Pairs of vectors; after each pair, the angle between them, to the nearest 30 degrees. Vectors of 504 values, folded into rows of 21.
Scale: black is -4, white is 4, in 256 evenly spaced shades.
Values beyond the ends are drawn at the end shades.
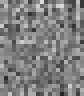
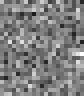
60 degrees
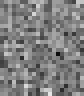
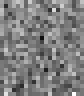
60 degrees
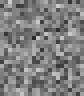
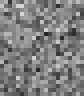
150 degrees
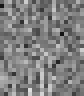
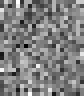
60 degrees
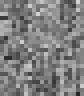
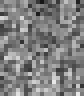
150 degrees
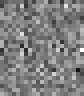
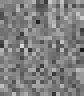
150 degrees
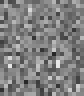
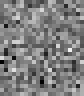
90 degrees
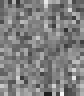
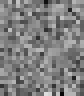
150 degrees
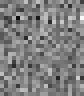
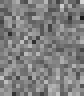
120 degrees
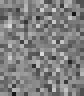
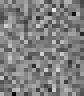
30 degrees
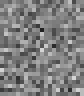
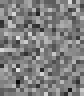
60 degrees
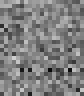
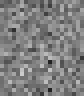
120 degrees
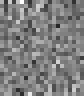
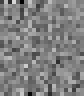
150 degrees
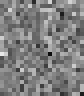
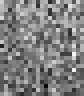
90 degrees
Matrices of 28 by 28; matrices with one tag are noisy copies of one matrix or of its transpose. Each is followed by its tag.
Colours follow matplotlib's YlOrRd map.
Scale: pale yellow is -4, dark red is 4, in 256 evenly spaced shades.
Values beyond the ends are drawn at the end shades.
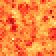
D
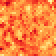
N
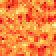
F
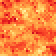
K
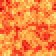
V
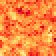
D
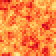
V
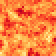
D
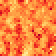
F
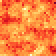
K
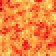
V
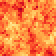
K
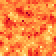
D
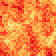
K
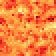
F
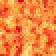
F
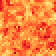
V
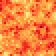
V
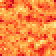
F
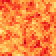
V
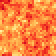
V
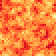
V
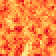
F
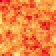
V
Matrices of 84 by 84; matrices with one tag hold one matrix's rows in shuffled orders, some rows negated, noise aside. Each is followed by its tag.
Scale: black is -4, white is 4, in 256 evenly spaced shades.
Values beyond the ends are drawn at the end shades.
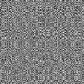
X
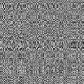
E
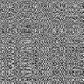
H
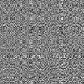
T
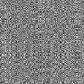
X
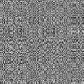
E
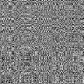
H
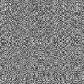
X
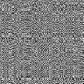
H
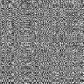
H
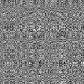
T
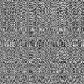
T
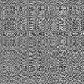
T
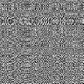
H
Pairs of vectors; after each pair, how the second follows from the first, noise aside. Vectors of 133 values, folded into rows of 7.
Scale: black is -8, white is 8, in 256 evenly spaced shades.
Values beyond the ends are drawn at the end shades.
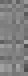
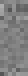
reversed, negated, partly zeroed.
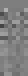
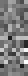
reversed, negated, scaled up.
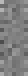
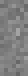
wrapped around, shrunk.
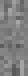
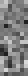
wrapped around, scaled up.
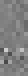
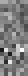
scaled up.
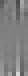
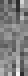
scaled up.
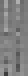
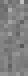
reversed, negated, partly zeroed.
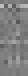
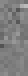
partly zeroed.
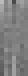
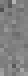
negated, partly zeroed.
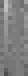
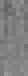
negated, shrunk.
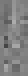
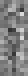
reversed, negated, scaled up.
